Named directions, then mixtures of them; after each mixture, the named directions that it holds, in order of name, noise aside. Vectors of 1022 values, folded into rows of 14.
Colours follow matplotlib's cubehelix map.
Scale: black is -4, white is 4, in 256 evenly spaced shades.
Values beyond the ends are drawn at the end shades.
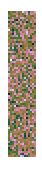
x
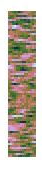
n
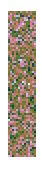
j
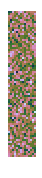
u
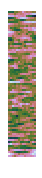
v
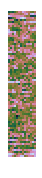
v, x.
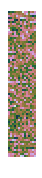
v, x.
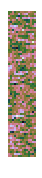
n, u.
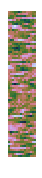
n.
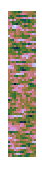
n.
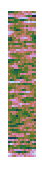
v.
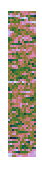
j, v.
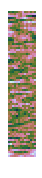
v.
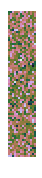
j, u.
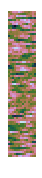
n.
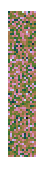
x.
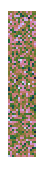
j.
